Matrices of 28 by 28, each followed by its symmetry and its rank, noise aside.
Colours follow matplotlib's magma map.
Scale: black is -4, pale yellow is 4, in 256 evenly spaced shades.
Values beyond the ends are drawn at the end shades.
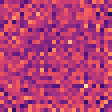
symmetric, rank eight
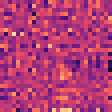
antisymmetric, rank six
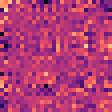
no symmetry, rank four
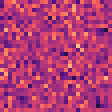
no symmetry, rank eight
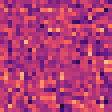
antisymmetric, rank eight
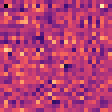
no symmetry, rank six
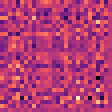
antisymmetric, rank four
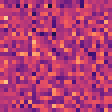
antisymmetric, rank six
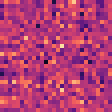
antisymmetric, rank six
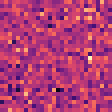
antisymmetric, rank eight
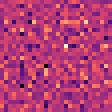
antisymmetric, rank four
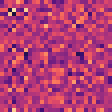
no symmetry, rank four
